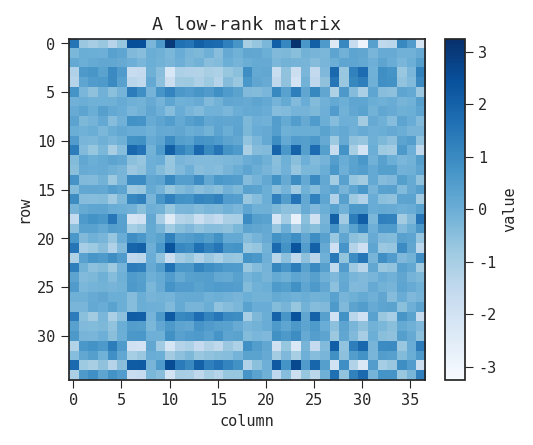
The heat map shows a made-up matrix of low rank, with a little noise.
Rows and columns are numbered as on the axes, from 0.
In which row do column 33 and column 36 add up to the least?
0
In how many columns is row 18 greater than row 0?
15
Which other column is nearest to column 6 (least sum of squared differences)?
7
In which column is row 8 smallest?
30
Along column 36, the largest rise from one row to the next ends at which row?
34
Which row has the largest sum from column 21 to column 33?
33
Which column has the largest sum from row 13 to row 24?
25
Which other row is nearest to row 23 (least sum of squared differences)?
16
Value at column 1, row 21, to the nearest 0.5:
-1
